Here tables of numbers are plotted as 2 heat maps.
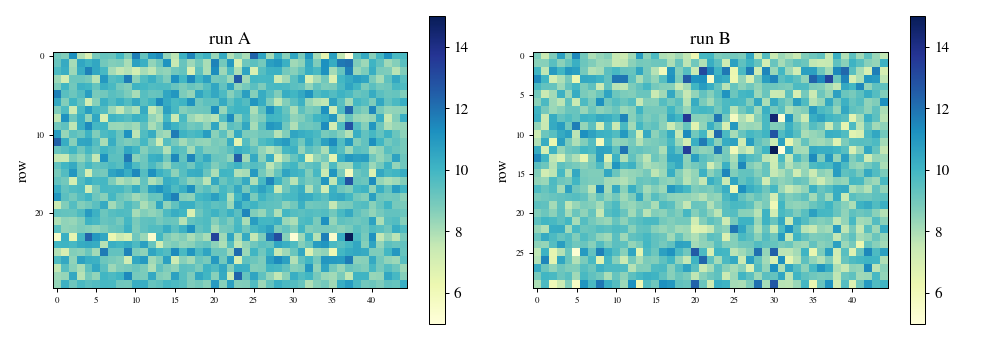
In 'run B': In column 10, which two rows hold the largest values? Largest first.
3, 14
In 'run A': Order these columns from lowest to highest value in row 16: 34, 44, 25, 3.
25, 44, 3, 34
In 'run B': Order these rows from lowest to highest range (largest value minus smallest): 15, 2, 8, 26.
15, 26, 2, 8
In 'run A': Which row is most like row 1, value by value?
26
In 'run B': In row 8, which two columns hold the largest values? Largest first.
30, 19
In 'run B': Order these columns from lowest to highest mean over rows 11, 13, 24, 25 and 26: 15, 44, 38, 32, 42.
32, 38, 44, 15, 42
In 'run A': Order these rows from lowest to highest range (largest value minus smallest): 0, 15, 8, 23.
8, 15, 0, 23
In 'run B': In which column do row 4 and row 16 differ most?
21
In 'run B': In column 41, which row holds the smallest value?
24
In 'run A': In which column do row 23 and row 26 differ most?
35
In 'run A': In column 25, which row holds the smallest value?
2
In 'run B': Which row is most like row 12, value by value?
8
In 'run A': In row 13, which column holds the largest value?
23
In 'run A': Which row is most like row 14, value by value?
12
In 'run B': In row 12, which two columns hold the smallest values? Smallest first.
31, 25
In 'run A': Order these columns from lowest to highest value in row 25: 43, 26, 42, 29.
29, 26, 42, 43
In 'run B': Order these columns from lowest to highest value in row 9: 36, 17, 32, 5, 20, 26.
20, 17, 26, 36, 32, 5
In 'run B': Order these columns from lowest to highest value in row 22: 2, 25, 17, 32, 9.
17, 9, 2, 32, 25
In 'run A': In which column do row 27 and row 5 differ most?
0
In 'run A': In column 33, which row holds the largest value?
24
